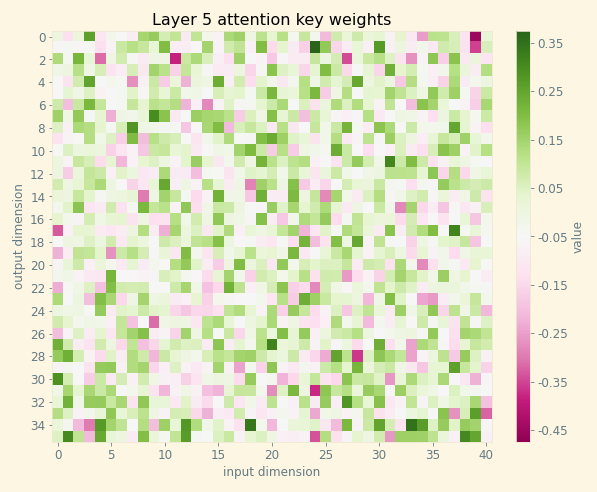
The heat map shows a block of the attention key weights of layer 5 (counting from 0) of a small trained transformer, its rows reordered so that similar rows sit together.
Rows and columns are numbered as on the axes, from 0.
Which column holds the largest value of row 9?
20
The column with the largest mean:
30
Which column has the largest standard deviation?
24
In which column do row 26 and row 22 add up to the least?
0
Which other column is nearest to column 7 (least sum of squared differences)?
21
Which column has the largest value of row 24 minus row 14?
8
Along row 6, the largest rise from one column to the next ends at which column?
34
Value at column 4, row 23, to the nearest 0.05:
0.2
